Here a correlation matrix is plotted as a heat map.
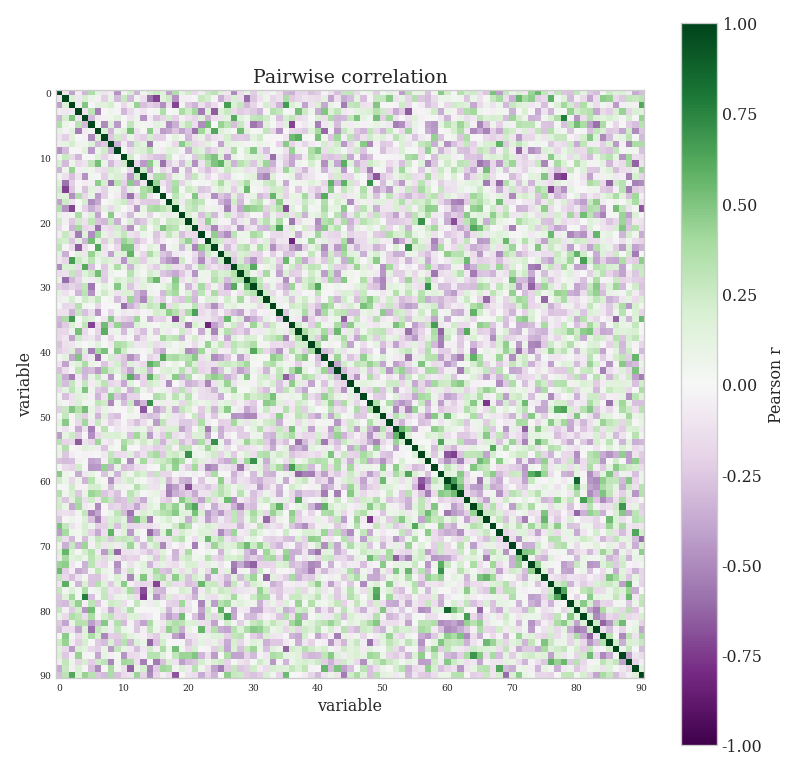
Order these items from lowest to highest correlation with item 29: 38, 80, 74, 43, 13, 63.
43, 63, 80, 74, 13, 38
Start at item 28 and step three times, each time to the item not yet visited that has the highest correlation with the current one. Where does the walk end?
54
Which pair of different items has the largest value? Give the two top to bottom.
60, 80
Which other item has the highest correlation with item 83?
22
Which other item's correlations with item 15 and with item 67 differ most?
1
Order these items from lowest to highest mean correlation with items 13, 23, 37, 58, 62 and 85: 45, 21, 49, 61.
49, 21, 45, 61
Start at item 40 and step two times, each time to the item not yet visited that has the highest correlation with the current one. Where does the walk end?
57
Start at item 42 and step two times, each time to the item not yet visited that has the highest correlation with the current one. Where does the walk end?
48
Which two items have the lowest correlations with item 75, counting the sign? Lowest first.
32, 11
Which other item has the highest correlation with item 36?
58
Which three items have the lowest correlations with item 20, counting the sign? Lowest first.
61, 36, 40
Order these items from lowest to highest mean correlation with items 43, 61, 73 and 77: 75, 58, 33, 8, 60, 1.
33, 8, 75, 1, 58, 60
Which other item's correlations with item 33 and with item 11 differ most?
16
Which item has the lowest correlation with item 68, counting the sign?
14
